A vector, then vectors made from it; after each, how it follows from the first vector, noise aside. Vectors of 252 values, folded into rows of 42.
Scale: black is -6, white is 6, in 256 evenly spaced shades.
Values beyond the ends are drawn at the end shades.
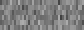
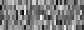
reversed, scaled up.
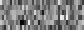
negated, scaled up.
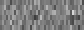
wrapped around, negated.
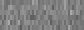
wrapped around, negated, shrunk.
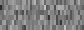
reversed.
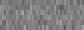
reversed, negated, shrunk.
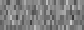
wrapped around, negated.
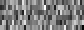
reversed, scaled up.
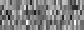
wrapped around, negated, scaled up.
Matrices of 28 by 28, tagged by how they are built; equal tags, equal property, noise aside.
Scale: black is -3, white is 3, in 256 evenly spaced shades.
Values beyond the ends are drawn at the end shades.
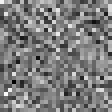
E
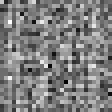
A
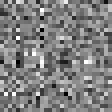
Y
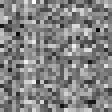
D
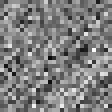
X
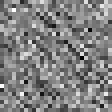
E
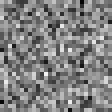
D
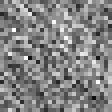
E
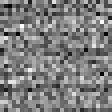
A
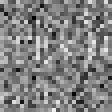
A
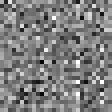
Y
